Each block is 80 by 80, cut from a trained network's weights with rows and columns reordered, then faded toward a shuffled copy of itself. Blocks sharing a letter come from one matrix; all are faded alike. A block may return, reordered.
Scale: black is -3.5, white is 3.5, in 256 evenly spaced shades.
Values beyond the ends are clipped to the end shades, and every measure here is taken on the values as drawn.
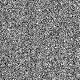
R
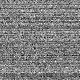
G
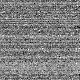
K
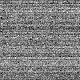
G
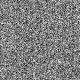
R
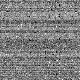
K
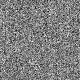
R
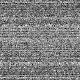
G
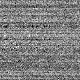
G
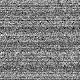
G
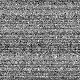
K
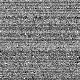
K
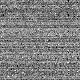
K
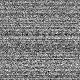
G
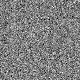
R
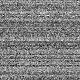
G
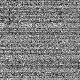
K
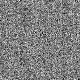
R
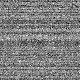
K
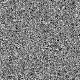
R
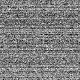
G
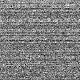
G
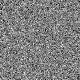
R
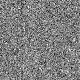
R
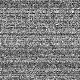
G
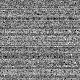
G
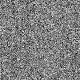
R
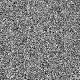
R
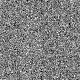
R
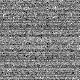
K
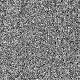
R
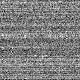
G
